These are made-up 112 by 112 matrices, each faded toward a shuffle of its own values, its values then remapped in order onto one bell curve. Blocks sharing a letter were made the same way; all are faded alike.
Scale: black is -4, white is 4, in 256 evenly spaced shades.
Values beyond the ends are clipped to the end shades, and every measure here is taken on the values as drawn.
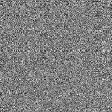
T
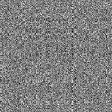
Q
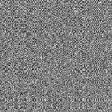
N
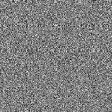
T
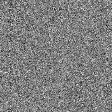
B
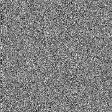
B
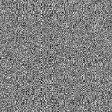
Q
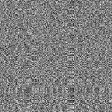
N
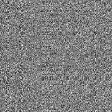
Q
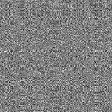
N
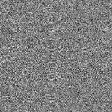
T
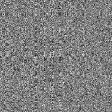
Q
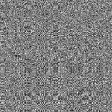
N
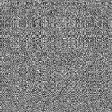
N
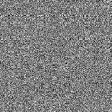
T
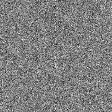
B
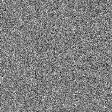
B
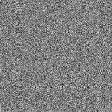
T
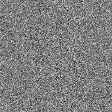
B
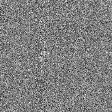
B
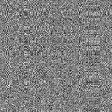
N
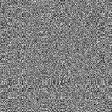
N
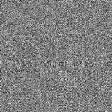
T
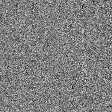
B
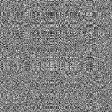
N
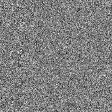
B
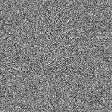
T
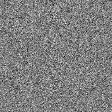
B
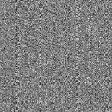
Q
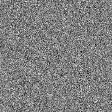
B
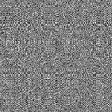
N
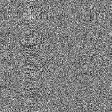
Q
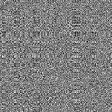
N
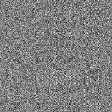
Q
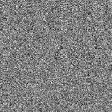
T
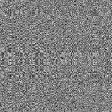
N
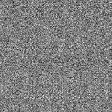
T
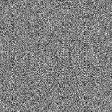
Q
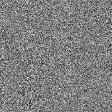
B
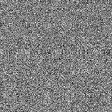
T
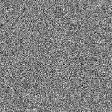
T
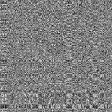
N
